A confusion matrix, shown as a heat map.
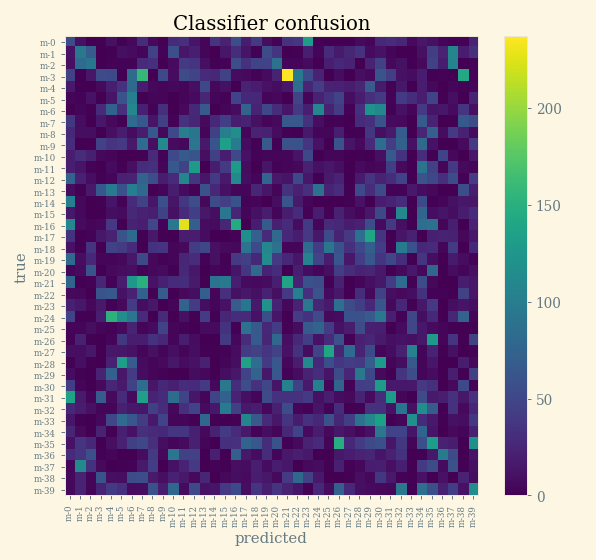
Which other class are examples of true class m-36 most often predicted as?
m-10
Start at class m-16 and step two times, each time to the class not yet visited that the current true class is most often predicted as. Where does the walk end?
m-12
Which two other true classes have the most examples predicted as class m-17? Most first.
m-28, m-33
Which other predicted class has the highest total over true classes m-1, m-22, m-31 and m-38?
m-7
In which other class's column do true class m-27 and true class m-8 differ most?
m-25
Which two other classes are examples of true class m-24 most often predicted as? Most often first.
m-4, m-5
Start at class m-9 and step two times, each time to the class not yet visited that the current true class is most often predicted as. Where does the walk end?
m-32
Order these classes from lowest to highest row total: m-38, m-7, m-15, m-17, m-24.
m-38, m-15, m-7, m-17, m-24
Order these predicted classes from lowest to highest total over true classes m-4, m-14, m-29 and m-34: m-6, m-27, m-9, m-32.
m-27, m-9, m-32, m-6
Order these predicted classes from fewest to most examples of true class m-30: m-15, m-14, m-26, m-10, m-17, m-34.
m-14, m-10, m-34, m-17, m-26, m-15
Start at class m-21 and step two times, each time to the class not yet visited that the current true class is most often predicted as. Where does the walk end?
m-6
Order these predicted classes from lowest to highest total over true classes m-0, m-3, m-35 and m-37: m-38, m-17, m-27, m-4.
m-27, m-4, m-17, m-38
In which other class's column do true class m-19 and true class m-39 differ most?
m-23
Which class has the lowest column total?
m-36
